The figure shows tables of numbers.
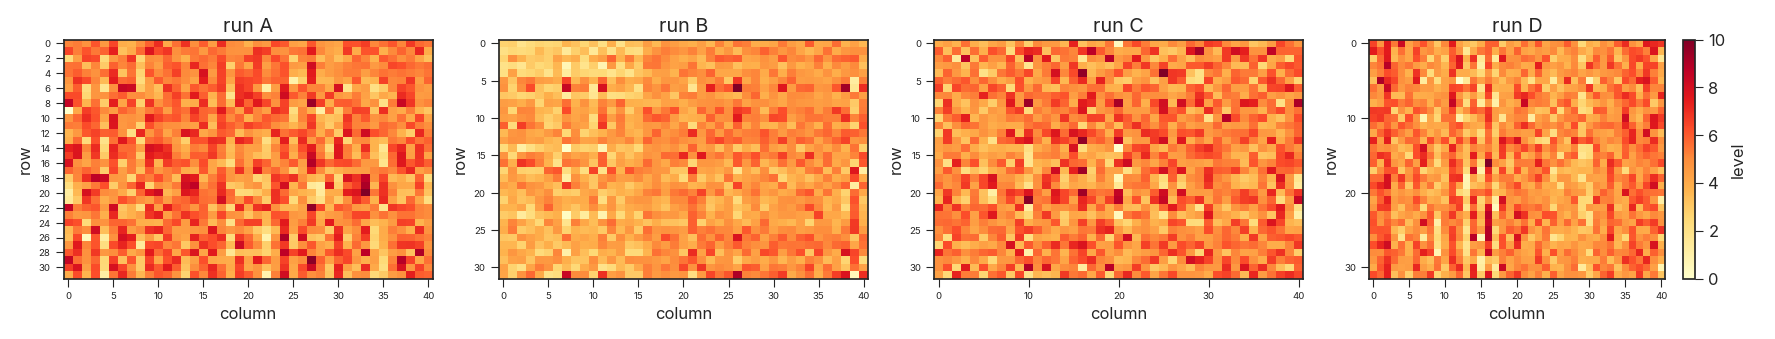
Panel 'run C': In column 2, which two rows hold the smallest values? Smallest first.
2, 30
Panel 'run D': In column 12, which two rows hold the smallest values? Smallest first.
5, 10
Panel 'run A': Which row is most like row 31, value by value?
13
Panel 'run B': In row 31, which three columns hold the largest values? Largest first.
26, 7, 38
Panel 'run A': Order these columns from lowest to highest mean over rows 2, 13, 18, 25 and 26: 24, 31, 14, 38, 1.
31, 38, 1, 14, 24
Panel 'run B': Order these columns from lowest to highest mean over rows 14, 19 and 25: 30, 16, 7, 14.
7, 14, 30, 16
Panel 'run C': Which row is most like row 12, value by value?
27
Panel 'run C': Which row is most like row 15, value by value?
3
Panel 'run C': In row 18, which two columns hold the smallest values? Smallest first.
20, 40
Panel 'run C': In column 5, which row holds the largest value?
7
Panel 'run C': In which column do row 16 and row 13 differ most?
10
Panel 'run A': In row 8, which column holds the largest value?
27
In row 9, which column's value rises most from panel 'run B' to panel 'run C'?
1
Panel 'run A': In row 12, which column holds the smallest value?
7
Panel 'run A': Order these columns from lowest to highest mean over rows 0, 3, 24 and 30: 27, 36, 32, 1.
32, 36, 1, 27
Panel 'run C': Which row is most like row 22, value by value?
28
